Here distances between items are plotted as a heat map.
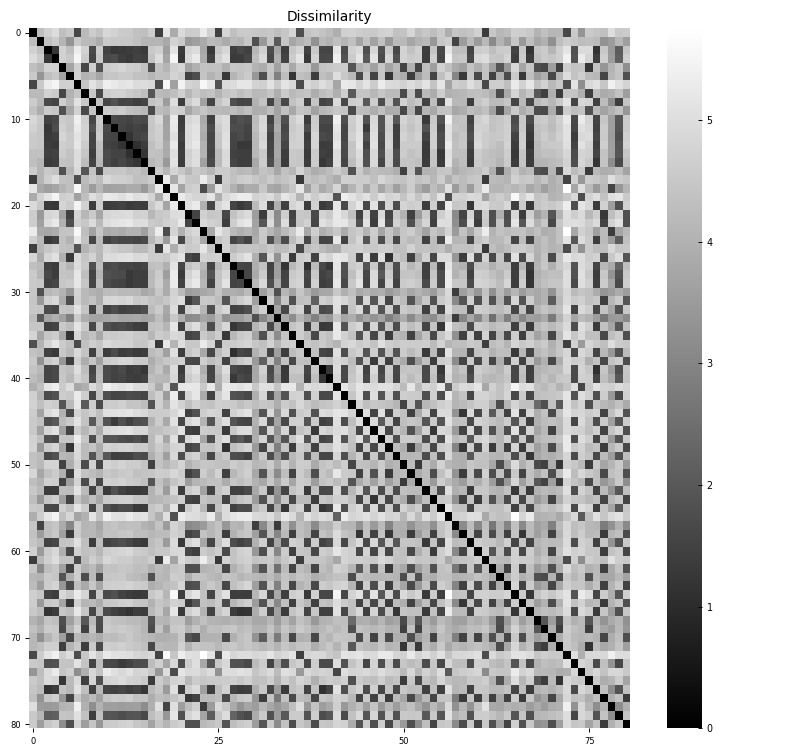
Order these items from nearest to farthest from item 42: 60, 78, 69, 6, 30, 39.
39, 78, 30, 69, 60, 6
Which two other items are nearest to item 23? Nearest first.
78, 18
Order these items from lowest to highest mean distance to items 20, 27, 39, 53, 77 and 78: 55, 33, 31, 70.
55, 33, 70, 31
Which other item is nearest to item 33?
57
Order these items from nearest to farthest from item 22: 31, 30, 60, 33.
60, 31, 33, 30
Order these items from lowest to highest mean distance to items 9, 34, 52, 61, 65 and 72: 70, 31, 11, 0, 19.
0, 11, 70, 31, 19
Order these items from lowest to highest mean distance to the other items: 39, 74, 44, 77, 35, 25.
39, 77, 35, 44, 25, 74
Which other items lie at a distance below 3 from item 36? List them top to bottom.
0, 6, 17, 25, 61, 72
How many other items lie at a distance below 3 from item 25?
6
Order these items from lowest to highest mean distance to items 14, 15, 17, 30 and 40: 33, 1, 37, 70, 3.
37, 3, 33, 1, 70
